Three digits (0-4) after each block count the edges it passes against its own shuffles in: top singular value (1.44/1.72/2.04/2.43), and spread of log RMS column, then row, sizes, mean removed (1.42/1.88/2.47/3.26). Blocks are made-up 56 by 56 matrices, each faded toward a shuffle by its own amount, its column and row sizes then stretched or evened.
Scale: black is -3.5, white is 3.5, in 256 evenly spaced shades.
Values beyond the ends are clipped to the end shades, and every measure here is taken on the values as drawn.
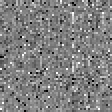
2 1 0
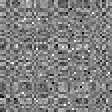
4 0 0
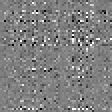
3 3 3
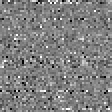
0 0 3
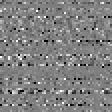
3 0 4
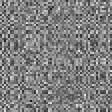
4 3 0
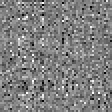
2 3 0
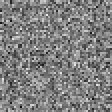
2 0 0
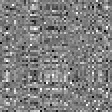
4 2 1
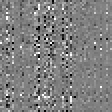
2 4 1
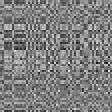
4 1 3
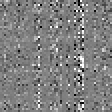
2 4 2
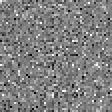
2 0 0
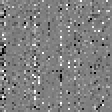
2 3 0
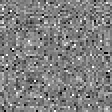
3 0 0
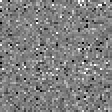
0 1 1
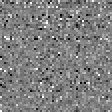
0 1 2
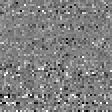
0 0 3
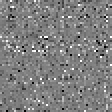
1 1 2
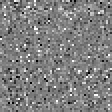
0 1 2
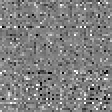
2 1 3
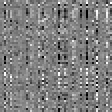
4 4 1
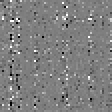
0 3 1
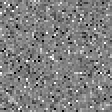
0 0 0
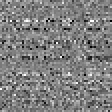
3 0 3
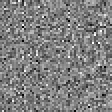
2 1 0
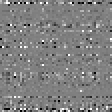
3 1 4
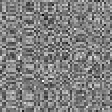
4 2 0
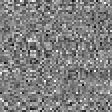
3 0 2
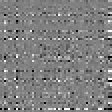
4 2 4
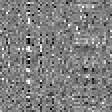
3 2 0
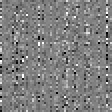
1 4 0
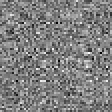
3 0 2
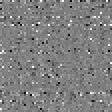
1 1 2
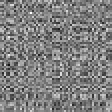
4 1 3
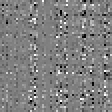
1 4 2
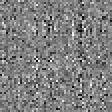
2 2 1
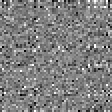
3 1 2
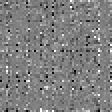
1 3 2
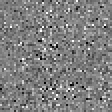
2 1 1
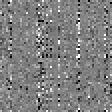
2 4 0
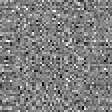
3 1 0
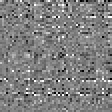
4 1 3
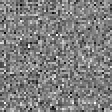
2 1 0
